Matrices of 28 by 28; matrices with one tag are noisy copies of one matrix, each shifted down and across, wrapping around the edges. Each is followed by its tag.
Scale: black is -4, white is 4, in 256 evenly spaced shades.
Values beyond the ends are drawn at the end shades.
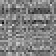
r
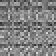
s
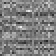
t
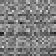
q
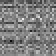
q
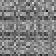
s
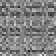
s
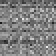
q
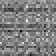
q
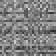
q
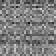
s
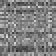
r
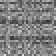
q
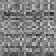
s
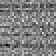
q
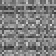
q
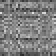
r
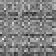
s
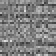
t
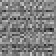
q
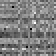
r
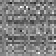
s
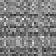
s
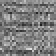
t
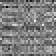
t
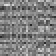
t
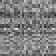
r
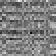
t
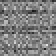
q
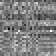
r
